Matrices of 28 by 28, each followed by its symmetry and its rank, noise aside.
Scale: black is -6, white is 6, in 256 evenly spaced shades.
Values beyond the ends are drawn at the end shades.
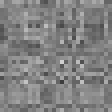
no symmetry, rank three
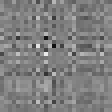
antisymmetric, rank two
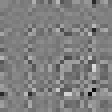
symmetric, rank two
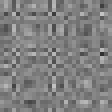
no symmetry, rank two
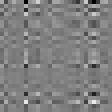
no symmetry, rank one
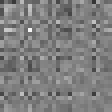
symmetric, rank two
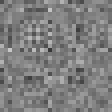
symmetric, rank three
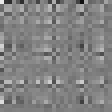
no symmetry, rank two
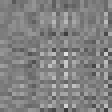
no symmetry, rank two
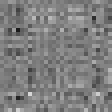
no symmetry, rank three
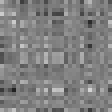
no symmetry, rank two
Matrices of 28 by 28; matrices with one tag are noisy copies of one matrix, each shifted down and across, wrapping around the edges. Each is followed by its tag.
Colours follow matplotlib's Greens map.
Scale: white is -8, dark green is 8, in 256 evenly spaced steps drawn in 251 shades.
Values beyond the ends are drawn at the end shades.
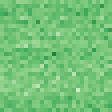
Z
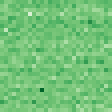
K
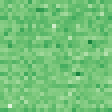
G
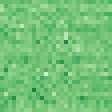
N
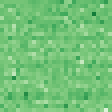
N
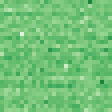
G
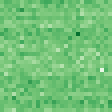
Z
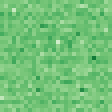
G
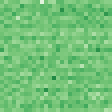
K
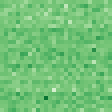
Z
